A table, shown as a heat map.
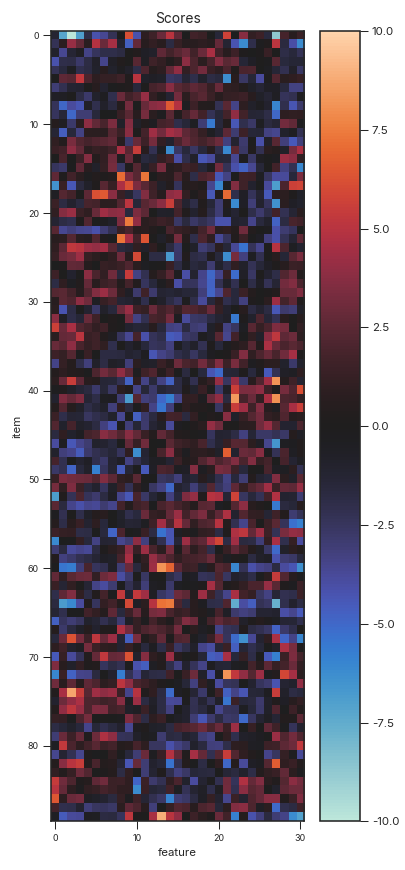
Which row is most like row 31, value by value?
59
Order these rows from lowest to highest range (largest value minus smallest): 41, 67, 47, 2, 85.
2, 67, 85, 47, 41
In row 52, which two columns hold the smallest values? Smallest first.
0, 9
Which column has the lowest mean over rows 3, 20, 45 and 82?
23
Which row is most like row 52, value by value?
57
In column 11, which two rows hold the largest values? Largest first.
16, 23
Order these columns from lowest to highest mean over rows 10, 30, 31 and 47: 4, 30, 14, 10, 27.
10, 27, 30, 4, 14
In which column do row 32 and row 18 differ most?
21
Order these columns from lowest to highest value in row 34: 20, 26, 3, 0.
0, 20, 26, 3
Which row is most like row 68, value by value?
1
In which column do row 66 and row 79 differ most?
6
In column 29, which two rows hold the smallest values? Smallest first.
88, 55
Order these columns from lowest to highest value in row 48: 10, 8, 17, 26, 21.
10, 8, 17, 26, 21
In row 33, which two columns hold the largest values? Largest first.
0, 2
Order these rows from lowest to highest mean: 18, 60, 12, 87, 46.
60, 46, 87, 12, 18
